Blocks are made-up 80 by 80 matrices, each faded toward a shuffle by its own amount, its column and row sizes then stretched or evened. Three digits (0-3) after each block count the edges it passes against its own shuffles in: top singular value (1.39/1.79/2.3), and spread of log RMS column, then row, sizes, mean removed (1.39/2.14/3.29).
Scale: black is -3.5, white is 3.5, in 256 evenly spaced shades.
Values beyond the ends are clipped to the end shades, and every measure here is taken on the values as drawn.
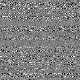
1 0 3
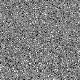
1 0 1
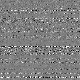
2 0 3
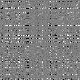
3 2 3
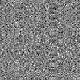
3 0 0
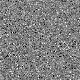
1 0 1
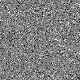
1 0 1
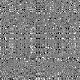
3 1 2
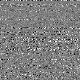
0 0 3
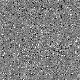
0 1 1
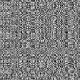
3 2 2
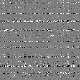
3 1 3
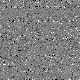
0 0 2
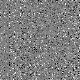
0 2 1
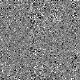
1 2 1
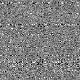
2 0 2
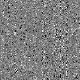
1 2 0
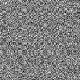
3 0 1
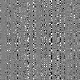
3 3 1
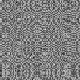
3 0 0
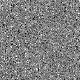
1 1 0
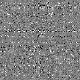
2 1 2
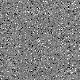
1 1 1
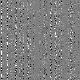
1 3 0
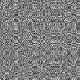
3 1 2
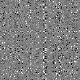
2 2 1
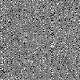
2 2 0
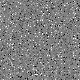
0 1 0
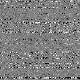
2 0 3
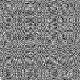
3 0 0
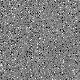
1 1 0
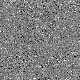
0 0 1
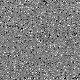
0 0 1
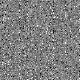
0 2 0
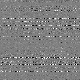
1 0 3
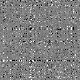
2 2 2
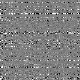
2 2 3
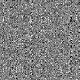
2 2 0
